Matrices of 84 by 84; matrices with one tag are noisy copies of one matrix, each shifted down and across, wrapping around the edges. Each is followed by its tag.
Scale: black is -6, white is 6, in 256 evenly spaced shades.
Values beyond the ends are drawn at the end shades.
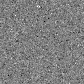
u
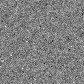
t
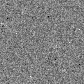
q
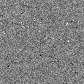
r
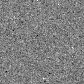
q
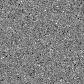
t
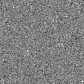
q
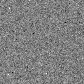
r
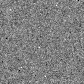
t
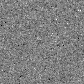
u
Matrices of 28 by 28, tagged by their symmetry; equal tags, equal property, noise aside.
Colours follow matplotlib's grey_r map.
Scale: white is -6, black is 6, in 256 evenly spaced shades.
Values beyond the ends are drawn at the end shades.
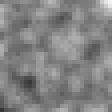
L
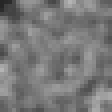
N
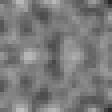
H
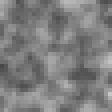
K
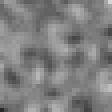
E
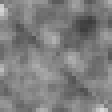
L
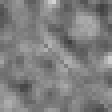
L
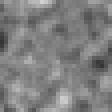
E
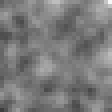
L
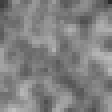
K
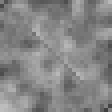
L
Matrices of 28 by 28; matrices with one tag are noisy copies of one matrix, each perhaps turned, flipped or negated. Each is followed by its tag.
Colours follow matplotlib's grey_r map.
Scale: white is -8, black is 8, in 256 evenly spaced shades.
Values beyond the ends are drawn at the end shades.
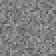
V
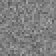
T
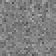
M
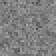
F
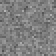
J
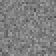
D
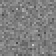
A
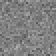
M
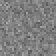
T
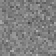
V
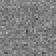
J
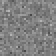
D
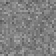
M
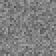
M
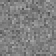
T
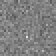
A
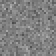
J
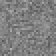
J
